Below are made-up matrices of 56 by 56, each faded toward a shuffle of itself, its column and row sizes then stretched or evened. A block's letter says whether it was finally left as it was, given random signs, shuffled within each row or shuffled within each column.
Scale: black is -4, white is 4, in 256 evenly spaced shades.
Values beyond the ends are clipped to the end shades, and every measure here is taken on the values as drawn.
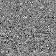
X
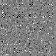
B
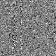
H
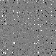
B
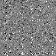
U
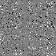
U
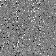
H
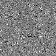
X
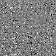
U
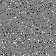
X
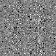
U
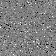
X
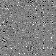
B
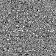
X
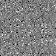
B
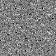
X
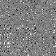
B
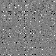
B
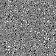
H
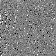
H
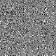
U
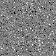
H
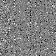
H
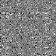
B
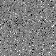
H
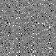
B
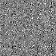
U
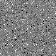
H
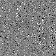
H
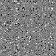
B
